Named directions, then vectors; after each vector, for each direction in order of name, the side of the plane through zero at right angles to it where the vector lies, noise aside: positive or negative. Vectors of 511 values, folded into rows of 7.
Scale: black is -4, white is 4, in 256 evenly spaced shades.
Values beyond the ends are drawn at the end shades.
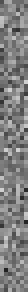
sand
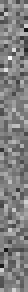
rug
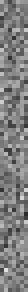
negative, negative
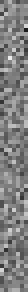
positive, positive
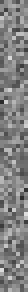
positive, positive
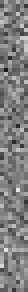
negative, positive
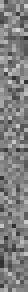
positive, negative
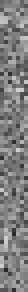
negative, positive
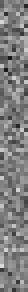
negative, positive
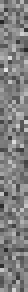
positive, negative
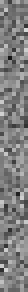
negative, negative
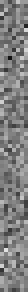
negative, negative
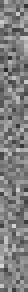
negative, positive
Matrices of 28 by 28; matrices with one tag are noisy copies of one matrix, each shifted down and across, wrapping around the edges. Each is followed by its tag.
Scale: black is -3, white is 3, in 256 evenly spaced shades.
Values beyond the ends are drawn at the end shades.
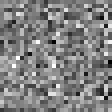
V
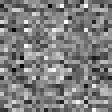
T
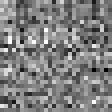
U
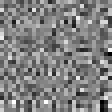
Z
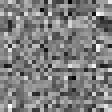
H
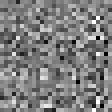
V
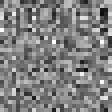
Z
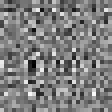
Z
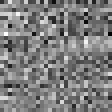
H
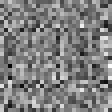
U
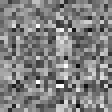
U
